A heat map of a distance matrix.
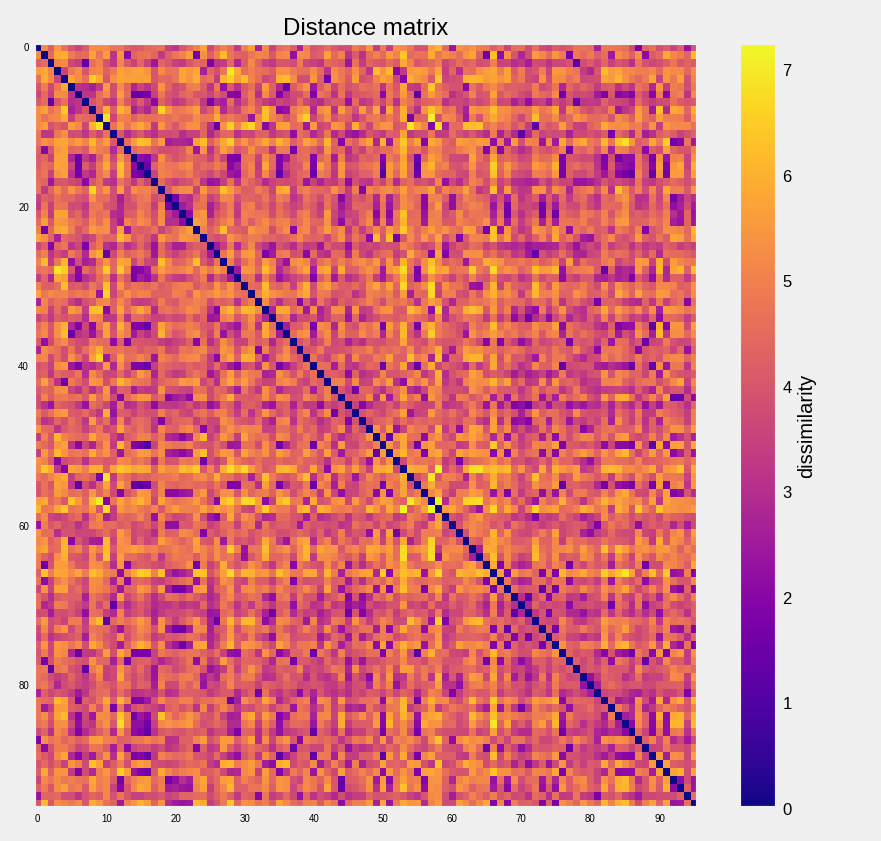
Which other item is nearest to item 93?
44
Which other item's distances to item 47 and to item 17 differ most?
18
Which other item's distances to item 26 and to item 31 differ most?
10
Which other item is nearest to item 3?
52
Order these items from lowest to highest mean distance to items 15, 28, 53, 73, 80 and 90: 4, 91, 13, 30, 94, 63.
94, 91, 4, 13, 30, 63
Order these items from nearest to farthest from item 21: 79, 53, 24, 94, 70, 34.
70, 34, 94, 79, 24, 53
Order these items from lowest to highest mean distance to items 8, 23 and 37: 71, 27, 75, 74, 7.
71, 7, 74, 27, 75
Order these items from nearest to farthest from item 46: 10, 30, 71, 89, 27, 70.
70, 89, 71, 30, 27, 10
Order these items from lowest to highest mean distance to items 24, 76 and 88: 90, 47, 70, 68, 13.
70, 47, 13, 90, 68
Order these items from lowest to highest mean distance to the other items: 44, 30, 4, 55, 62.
55, 44, 62, 30, 4
